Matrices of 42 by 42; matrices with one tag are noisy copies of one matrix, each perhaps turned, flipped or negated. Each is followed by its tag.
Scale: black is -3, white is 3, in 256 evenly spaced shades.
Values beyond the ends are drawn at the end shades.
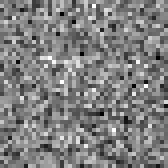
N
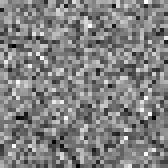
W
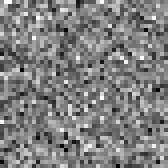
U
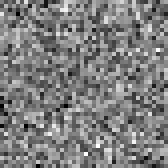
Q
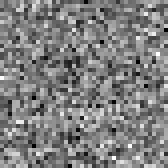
N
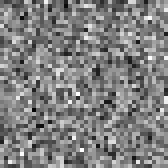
U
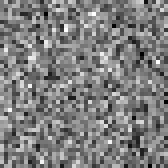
W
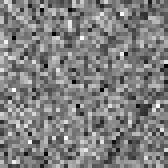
W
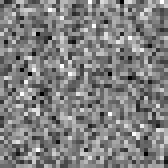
U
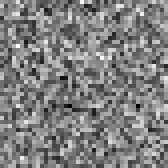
N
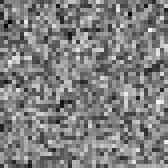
Q
